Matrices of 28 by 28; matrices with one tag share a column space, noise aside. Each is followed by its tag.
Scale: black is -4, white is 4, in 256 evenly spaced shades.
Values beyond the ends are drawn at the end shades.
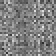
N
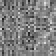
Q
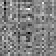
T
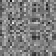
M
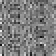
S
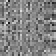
M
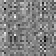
T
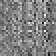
M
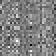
S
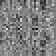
Q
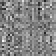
T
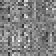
T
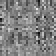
Q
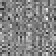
T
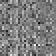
S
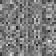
S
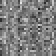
Q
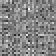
N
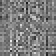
T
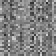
T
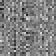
T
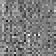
N
